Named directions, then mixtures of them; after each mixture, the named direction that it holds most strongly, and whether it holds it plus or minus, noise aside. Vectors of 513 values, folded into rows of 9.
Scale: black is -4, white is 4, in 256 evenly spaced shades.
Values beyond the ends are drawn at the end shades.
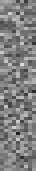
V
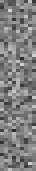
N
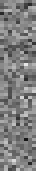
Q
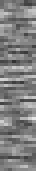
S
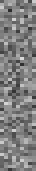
N, minus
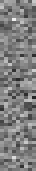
N, minus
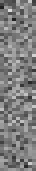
N, plus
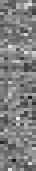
Q, minus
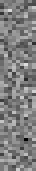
Q, plus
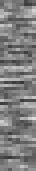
S, plus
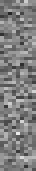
V, minus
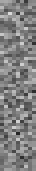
V, plus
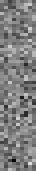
Q, minus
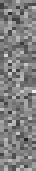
Q, plus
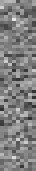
V, plus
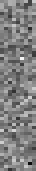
N, minus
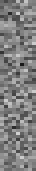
V, minus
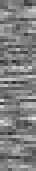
S, plus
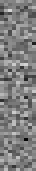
Q, plus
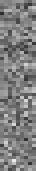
Q, plus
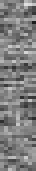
S, minus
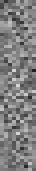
V, minus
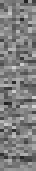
N, plus
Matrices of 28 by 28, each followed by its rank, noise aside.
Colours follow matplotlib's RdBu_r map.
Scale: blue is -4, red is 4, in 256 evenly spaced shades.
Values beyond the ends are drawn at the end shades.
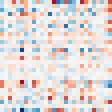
three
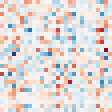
six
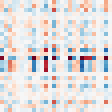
two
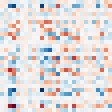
three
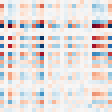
one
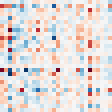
three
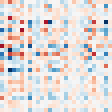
three
